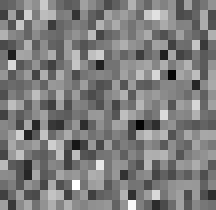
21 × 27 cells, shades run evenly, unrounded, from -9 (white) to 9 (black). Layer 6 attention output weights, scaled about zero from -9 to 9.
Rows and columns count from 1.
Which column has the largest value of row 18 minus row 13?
4
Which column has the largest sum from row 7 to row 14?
7
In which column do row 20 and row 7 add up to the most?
13
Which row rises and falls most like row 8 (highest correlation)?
5
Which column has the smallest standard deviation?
14
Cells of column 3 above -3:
18
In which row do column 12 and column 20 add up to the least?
8
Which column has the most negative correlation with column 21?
12
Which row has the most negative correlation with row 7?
6
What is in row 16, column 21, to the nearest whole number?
-4
